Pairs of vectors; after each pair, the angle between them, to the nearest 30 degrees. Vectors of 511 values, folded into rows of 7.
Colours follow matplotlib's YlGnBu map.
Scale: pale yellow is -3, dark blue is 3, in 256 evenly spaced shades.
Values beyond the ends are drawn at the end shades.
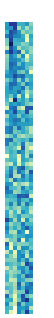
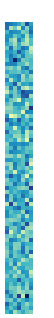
90 degrees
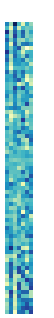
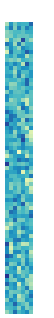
120 degrees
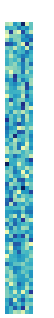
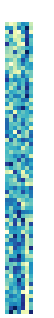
60 degrees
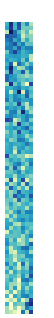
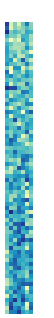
120 degrees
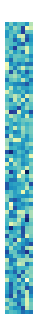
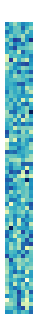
60 degrees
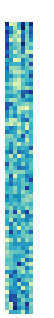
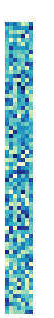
90 degrees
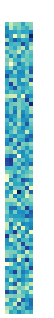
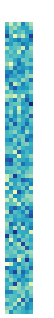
30 degrees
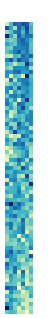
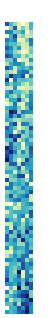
150 degrees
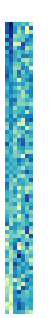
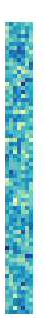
90 degrees
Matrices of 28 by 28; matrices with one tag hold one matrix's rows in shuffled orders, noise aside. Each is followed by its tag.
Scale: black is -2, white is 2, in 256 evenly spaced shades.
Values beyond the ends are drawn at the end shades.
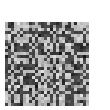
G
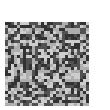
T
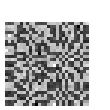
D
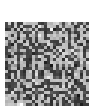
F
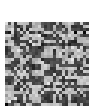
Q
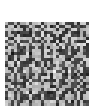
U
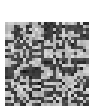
Q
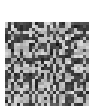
G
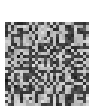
G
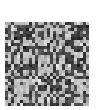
G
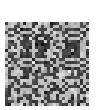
T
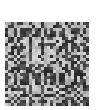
U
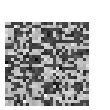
Q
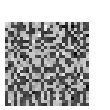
U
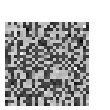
F
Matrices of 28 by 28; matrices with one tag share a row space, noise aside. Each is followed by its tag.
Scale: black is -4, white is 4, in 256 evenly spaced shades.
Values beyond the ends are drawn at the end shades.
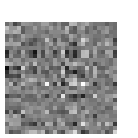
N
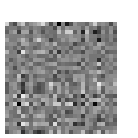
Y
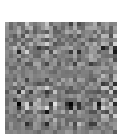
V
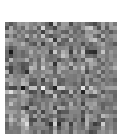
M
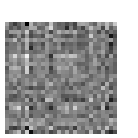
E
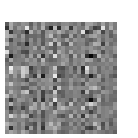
M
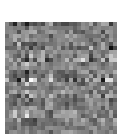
E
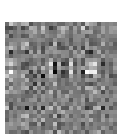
M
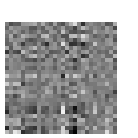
N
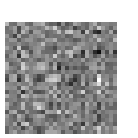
Y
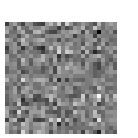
Y
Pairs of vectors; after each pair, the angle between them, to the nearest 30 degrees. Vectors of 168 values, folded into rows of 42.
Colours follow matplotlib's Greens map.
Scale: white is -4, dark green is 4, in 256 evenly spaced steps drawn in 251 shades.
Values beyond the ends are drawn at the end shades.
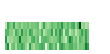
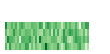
150 degrees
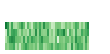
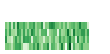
120 degrees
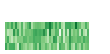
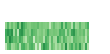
120 degrees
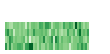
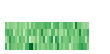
30 degrees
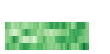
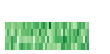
60 degrees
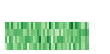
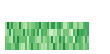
90 degrees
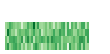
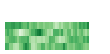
90 degrees
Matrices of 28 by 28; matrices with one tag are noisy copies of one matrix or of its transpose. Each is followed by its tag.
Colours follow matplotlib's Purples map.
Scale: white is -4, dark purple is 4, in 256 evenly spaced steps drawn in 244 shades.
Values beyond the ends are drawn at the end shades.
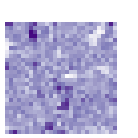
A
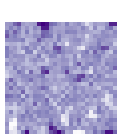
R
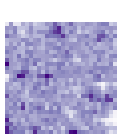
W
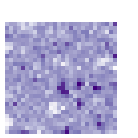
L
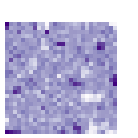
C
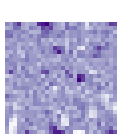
R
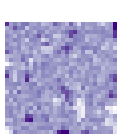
C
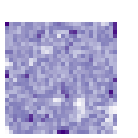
C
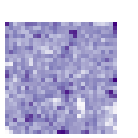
C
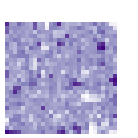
C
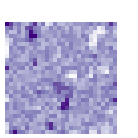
A
